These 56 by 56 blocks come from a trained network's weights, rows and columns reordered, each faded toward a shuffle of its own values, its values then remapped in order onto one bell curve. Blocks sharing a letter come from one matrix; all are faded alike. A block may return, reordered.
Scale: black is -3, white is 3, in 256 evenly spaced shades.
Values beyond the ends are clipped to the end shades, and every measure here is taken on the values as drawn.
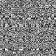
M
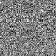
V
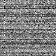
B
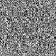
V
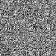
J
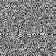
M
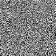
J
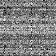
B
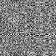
M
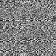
M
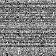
B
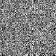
J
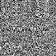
V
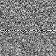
M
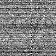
B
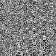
V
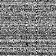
B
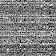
B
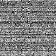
B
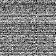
B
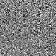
V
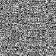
V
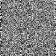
J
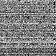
B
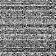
B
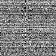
B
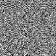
V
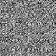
J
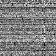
B
